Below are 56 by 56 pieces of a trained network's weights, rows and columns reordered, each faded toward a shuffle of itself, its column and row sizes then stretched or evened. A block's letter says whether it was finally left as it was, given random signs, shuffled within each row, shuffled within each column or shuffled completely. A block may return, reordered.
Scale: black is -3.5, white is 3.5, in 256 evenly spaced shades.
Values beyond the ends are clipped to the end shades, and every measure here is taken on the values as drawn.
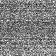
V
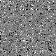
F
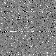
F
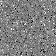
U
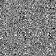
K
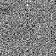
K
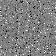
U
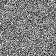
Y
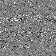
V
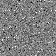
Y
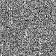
U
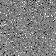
Y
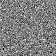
Y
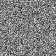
U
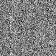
U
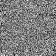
F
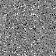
F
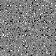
K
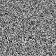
V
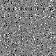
K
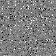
F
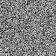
U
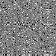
K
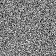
Y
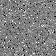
Y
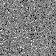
Y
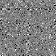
K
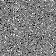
Y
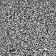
F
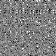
K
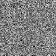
K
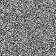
U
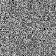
K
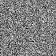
U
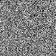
K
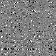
K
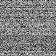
K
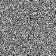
F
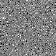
K
